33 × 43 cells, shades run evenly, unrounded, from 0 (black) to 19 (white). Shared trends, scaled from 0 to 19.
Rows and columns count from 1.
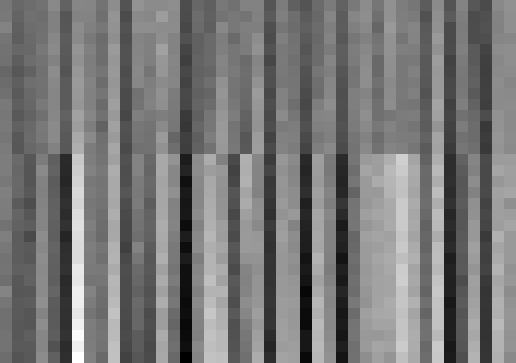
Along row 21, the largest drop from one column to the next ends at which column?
38
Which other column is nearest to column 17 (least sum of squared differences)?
4
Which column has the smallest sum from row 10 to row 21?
16
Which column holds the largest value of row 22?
7
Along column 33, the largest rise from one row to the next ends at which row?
15
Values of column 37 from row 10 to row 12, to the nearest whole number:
12 12 11
